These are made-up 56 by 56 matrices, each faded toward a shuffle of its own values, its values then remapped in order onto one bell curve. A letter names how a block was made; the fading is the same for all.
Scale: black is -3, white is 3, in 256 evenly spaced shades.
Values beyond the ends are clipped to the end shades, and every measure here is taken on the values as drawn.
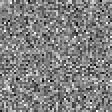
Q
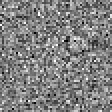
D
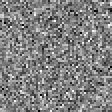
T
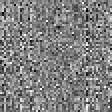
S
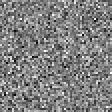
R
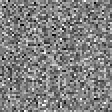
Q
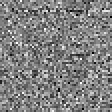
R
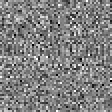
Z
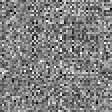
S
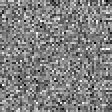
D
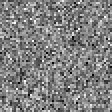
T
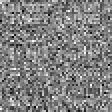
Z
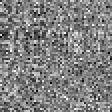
D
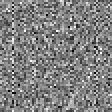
S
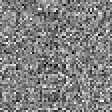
Z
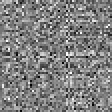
S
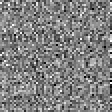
S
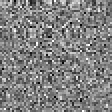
Z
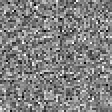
D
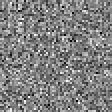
D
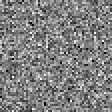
T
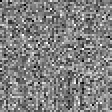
D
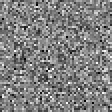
D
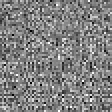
S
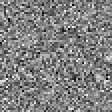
Q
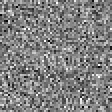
Q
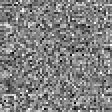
D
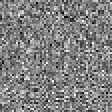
Z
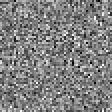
D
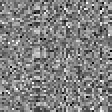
S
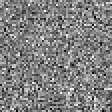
R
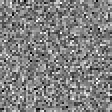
Q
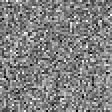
T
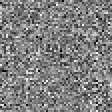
Q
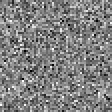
T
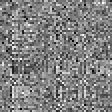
S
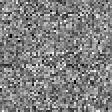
R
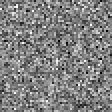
T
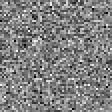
D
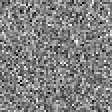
T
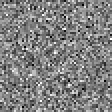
T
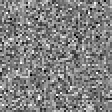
T
